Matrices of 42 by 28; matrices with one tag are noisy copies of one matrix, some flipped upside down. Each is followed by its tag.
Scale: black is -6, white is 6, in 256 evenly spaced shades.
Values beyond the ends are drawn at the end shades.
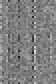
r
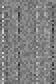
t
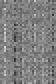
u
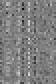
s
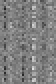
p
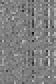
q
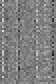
t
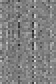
r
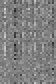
u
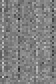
t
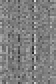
r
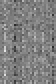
u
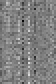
s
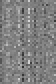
s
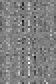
s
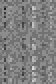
p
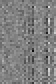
q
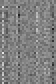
t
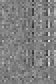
q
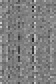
r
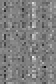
p
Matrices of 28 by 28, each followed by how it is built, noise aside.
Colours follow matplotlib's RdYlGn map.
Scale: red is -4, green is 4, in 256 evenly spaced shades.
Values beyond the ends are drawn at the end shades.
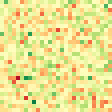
noise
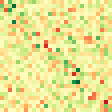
banded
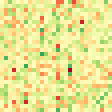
uneven columns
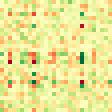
low rank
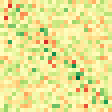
banded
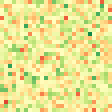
noise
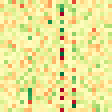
uneven columns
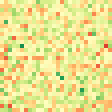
noise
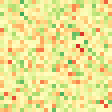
Toeplitz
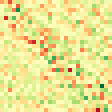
banded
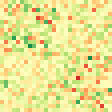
block diagonal
